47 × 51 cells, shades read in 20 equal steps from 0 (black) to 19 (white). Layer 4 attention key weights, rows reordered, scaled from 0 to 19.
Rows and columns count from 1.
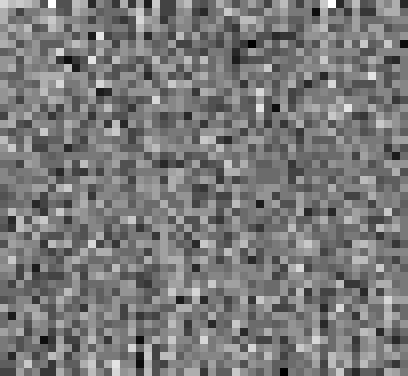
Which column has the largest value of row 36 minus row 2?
40
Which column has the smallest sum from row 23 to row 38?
28
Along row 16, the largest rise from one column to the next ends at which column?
15
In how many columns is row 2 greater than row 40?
22
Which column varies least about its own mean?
51
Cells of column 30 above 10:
21
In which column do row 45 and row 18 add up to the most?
19
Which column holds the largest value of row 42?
46
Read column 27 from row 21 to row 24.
6 8 11 8
